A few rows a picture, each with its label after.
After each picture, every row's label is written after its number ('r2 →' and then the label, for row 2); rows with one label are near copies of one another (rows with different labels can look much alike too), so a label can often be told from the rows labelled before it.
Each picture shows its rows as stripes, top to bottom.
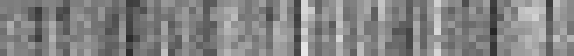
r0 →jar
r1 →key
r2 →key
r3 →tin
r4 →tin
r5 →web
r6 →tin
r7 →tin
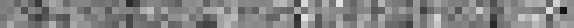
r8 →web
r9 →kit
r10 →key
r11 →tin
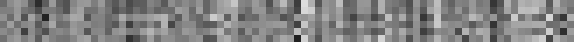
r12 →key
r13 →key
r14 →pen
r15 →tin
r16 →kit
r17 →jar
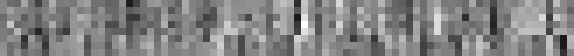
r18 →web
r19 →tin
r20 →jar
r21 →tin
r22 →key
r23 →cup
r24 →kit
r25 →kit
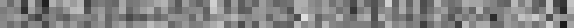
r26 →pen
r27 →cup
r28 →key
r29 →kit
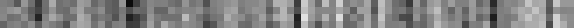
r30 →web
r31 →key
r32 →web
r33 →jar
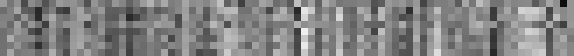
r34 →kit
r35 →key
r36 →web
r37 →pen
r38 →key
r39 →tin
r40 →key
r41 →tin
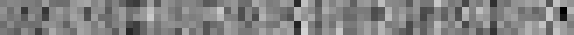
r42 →jar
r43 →kit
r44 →kit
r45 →jar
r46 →web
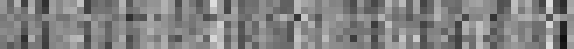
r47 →pen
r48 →pen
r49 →jar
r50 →kit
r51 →kit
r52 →cup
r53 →kit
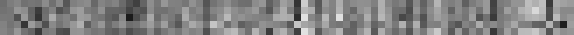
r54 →jar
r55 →key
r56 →web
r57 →cup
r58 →key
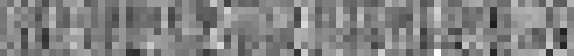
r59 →pen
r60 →tin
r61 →tin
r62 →tin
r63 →cup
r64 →pen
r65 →kit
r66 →jar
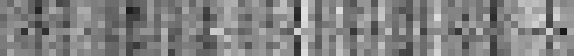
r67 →key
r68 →web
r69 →jar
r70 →key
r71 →cup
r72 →tin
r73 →jar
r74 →tin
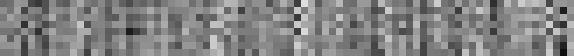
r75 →key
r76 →kit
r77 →tin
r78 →cup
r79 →web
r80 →pen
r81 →cup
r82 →kit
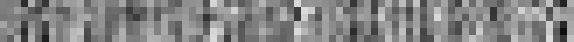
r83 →cup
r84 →key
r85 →jar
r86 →cup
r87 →cup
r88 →pen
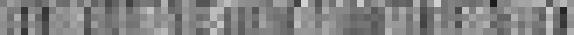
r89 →tin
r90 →kit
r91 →pen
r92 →kit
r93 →pen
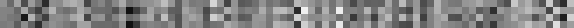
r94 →pen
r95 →web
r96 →cup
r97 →web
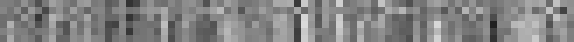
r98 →web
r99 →kit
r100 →web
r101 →tin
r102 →tin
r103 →tin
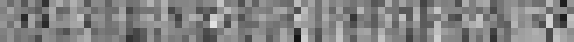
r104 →kit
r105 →tin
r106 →cup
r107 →pen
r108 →jar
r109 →jar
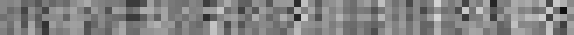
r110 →jar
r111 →kit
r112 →jar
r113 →pen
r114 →pen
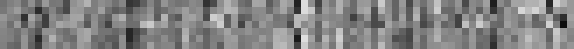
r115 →jar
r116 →key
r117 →cup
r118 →kit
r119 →web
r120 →web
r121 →web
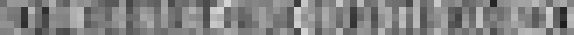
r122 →tin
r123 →cup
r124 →cup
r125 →cup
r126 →key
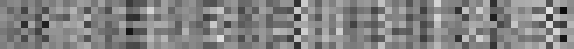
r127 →jar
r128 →kit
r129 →jar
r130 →pen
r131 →web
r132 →kit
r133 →jar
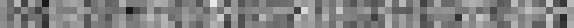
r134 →pen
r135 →web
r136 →kit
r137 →pen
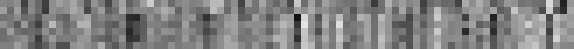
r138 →kit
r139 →pen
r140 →jar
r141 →web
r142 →jar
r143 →web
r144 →key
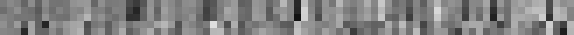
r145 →jar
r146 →jar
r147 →jar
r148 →pen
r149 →cup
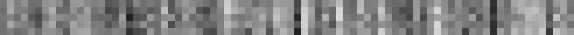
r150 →tin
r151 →tin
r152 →web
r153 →tin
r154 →jar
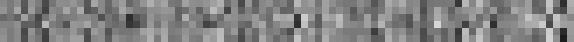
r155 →kit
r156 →pen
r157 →web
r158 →jar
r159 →kit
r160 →kit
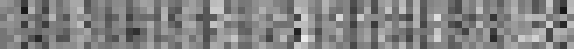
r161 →cup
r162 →cup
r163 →tin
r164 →cup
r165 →jar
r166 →key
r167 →cup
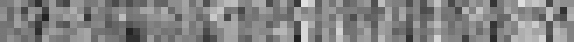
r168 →key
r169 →kit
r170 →pen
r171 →key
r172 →web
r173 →jar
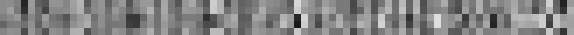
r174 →cup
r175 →cup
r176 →jar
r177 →jar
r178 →cup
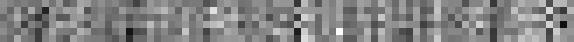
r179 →jar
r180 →pen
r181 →key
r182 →kit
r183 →web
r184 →key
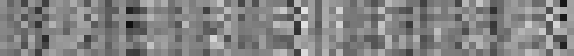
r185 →kit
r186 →web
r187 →kit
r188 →web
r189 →jar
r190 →pen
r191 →kit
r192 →web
